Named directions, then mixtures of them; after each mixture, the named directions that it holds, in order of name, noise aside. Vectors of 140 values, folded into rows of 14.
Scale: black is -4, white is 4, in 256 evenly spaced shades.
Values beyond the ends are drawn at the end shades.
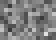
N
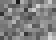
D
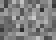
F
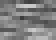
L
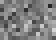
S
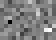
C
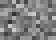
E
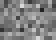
F, L.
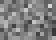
S.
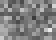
C, F.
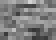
L.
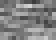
L.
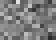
D.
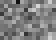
D.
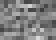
D, F, L.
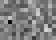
C, S.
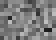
C, F, S.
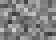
E.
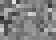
E, N, S.
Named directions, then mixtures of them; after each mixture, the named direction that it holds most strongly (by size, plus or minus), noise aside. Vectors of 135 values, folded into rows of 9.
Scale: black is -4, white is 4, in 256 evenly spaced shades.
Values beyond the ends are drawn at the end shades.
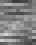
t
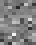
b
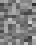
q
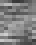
t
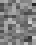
q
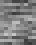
t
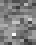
b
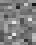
b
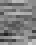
t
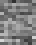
t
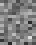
q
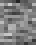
t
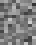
q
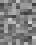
q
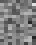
q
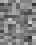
q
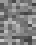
q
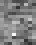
b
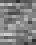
t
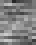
t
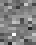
b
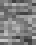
t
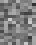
q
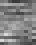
t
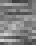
t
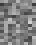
q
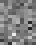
b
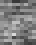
t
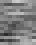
t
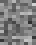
q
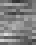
t
